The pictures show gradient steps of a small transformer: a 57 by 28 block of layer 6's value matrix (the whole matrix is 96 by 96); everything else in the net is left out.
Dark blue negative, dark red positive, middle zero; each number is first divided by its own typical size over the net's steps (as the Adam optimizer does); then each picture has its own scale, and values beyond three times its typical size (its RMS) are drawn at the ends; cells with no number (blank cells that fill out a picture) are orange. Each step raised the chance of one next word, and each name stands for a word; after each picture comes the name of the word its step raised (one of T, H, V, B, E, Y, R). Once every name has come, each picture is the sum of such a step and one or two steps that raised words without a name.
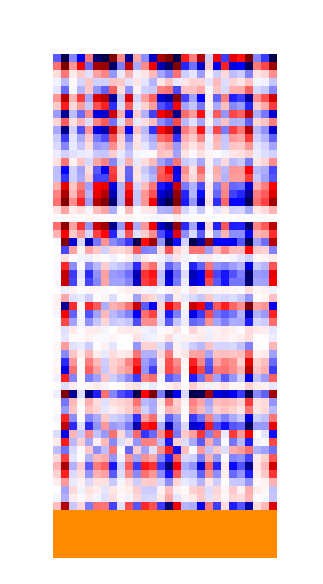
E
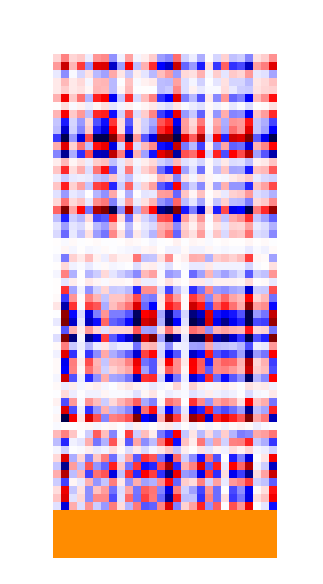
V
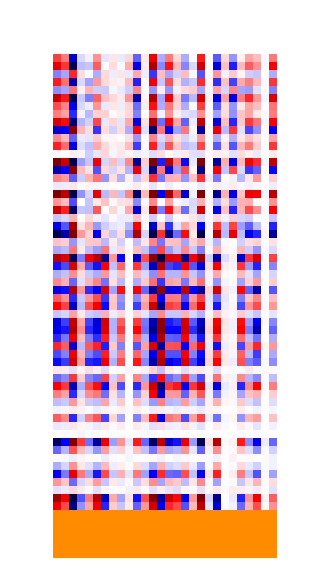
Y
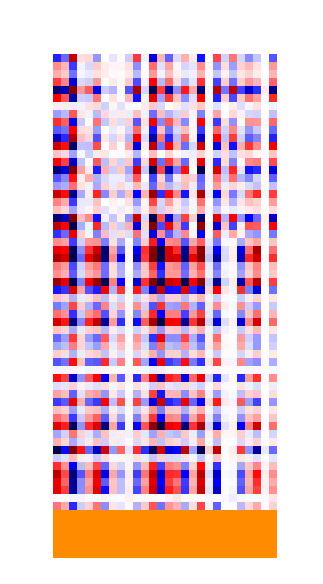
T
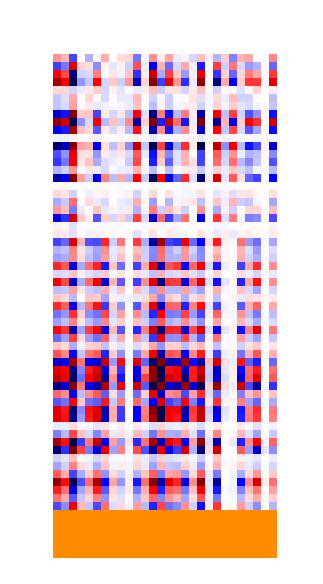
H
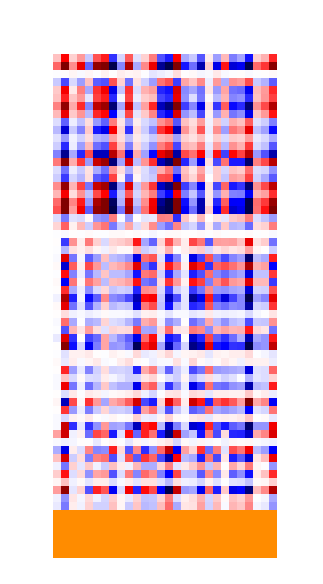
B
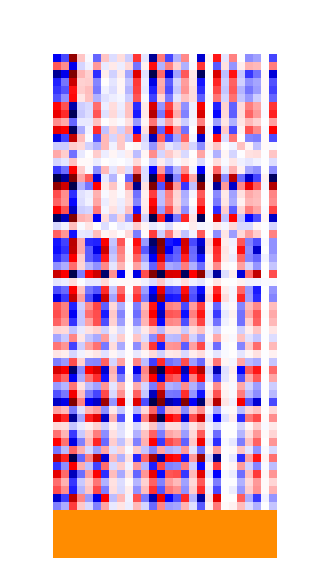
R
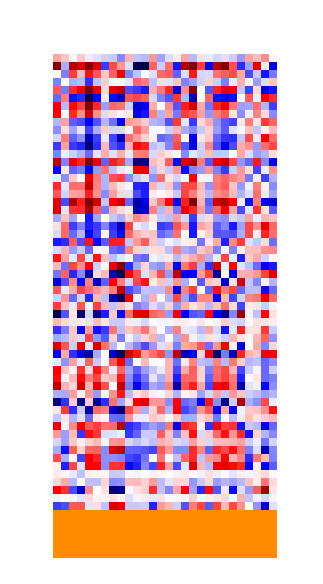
B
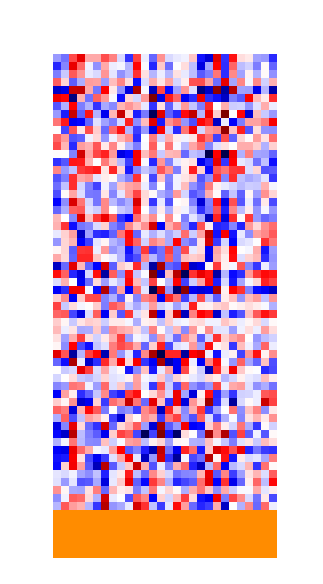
E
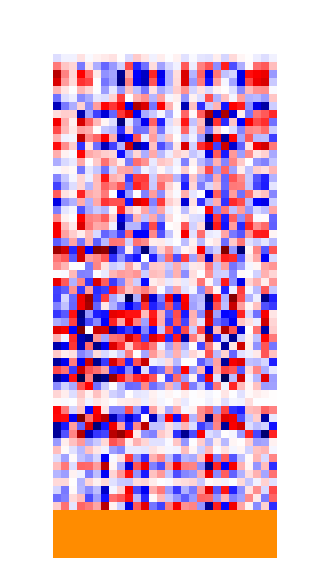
V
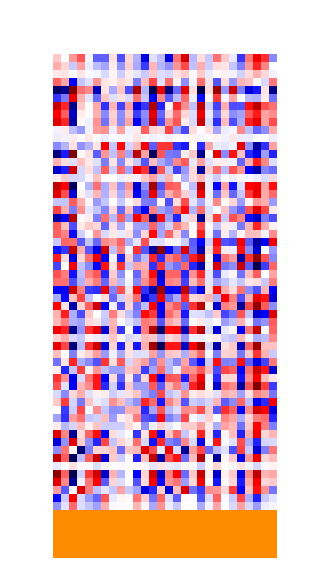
B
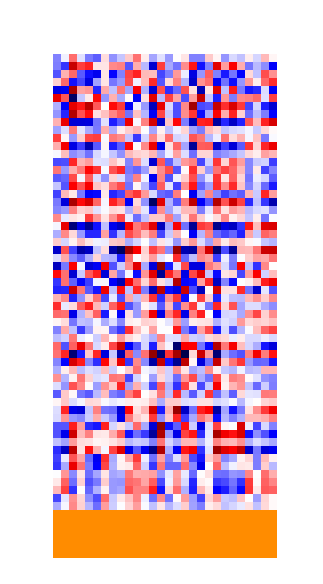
T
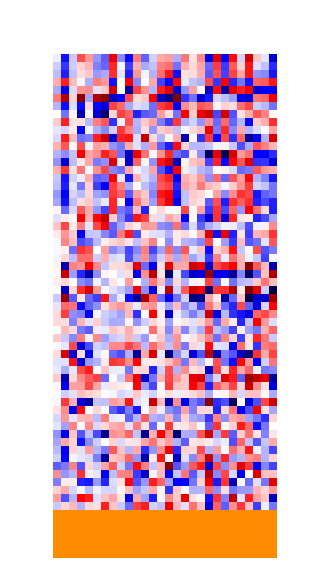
V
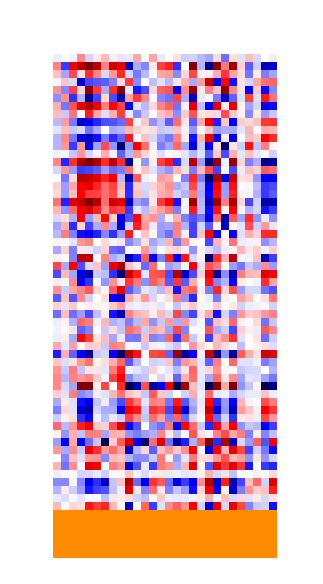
H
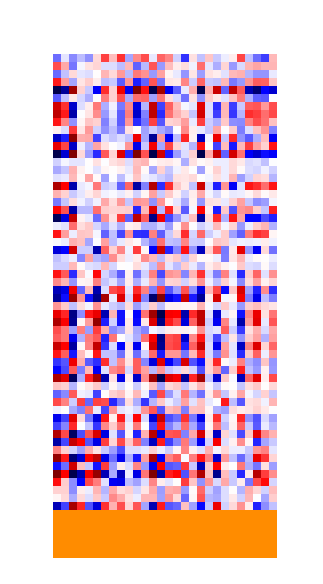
V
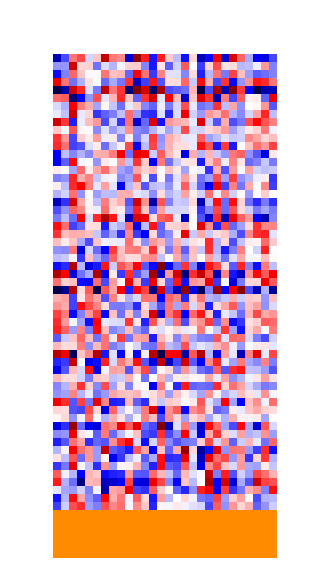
T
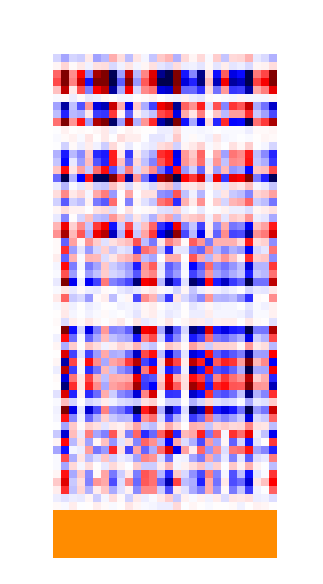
H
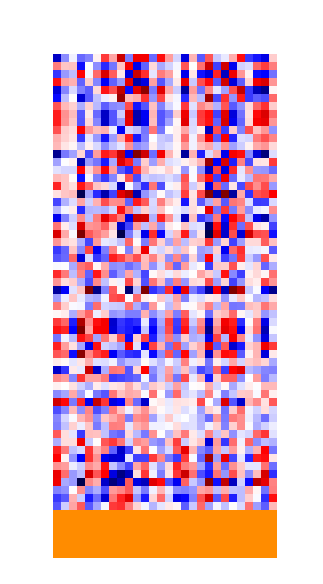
Y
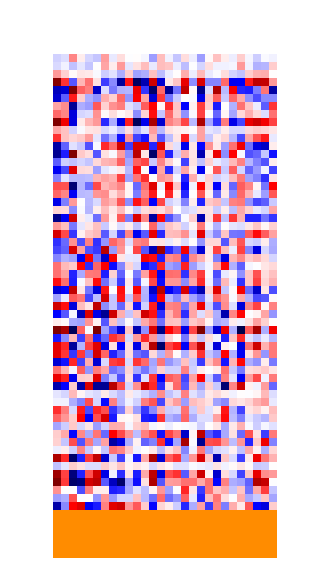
H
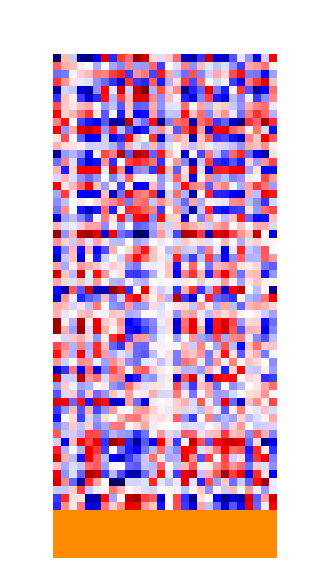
Y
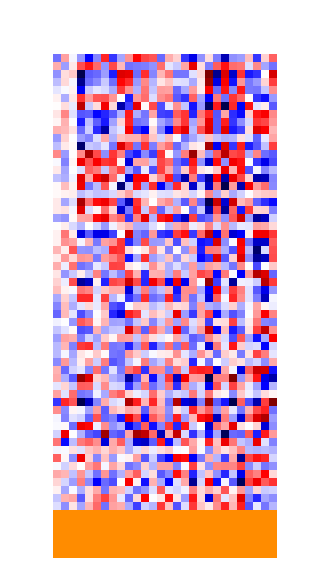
R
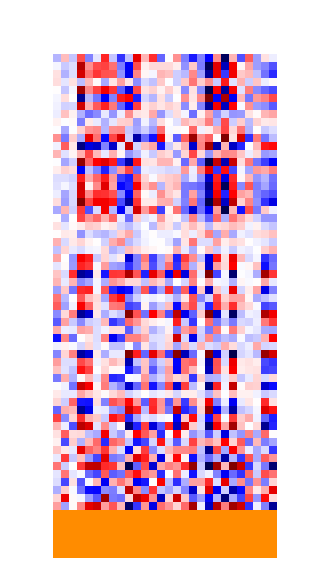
V
